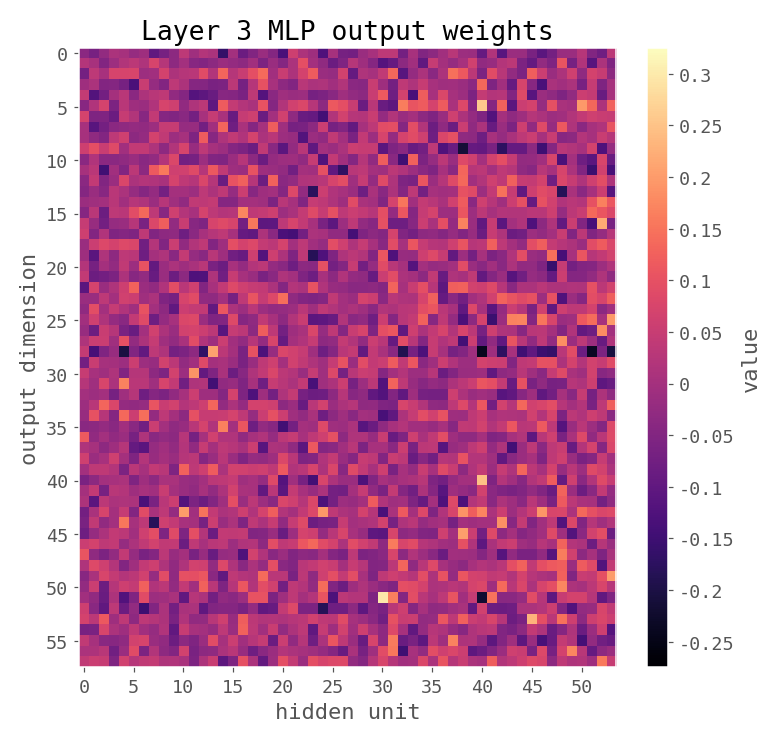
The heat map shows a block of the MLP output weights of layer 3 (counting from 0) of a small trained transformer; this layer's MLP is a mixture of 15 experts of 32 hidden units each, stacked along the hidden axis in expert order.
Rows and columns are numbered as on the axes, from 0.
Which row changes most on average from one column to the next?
28
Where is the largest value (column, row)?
30, 51
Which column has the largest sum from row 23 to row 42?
11
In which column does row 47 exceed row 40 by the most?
48
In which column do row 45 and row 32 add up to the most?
38
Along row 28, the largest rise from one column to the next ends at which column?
13
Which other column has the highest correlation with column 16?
45
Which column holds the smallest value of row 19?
23
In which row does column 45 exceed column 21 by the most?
53
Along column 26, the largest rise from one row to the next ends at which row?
12
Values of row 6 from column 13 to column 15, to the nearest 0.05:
0.05 0 -0.1
